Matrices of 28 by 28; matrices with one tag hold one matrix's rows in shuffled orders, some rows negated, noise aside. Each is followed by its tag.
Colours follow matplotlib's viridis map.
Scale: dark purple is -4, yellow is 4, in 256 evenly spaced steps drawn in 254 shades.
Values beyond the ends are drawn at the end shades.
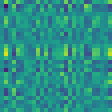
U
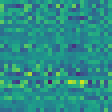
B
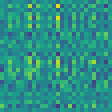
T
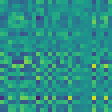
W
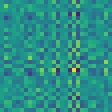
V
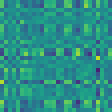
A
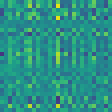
T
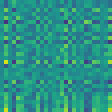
U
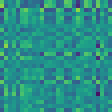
A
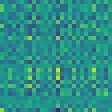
T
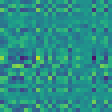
W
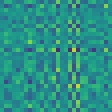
V
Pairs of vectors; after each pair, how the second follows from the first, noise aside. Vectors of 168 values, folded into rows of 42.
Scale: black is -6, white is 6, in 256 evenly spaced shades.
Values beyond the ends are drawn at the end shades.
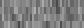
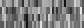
reversed, scaled up.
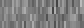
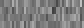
sign-scrambled.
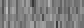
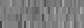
wrapped around, negated, partly zeroed.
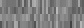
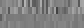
negated, partly zeroed.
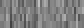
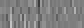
negated, partly zeroed.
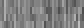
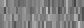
sign-scrambled.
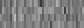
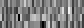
reversed, scaled up.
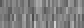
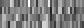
reversed, scaled up.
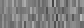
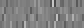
negated, partly zeroed.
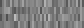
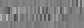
negated, partly zeroed.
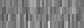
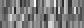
reversed, scaled up.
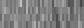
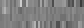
partly zeroed.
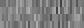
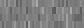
negated, partly zeroed.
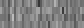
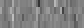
partly zeroed.
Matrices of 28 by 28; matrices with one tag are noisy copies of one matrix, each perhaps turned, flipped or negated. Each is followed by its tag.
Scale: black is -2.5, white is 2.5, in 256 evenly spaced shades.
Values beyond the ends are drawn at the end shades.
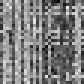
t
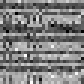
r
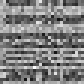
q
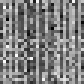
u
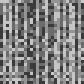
u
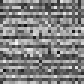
u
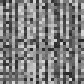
u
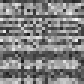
q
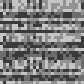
r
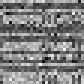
r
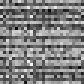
u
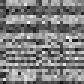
q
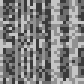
q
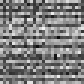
u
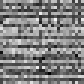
u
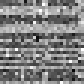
q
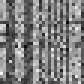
q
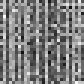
u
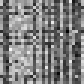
t
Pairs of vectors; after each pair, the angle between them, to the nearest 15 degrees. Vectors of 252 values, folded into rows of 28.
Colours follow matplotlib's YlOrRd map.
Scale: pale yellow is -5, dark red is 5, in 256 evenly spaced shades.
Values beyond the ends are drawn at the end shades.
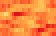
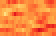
45 degrees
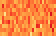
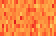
120 degrees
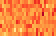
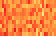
150 degrees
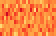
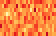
150 degrees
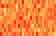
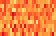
105 degrees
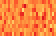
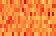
135 degrees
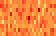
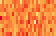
75 degrees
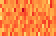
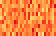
60 degrees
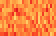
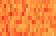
75 degrees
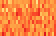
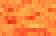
75 degrees
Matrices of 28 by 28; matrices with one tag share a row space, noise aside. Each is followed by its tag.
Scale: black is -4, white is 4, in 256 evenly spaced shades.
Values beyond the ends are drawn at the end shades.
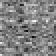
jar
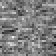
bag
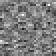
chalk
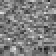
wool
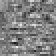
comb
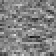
comb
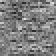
comb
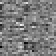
jar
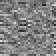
chalk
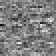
comb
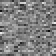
chalk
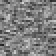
wool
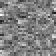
chalk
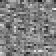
wool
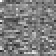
jar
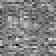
jar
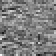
bag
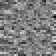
chalk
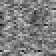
wool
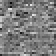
jar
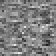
comb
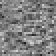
comb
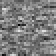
bag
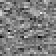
wool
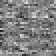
jar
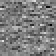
comb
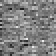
jar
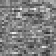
comb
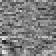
bag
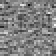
chalk
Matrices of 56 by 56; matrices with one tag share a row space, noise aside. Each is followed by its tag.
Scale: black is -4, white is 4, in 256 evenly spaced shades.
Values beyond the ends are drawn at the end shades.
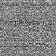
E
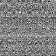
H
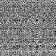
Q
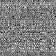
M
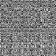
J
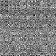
M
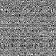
M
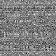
E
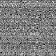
Q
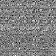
M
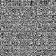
J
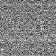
J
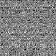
M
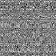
M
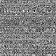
E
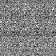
Q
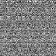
H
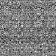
J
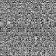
H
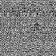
Q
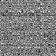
J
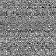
H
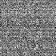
Q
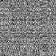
M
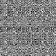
H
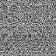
H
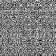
Q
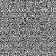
M
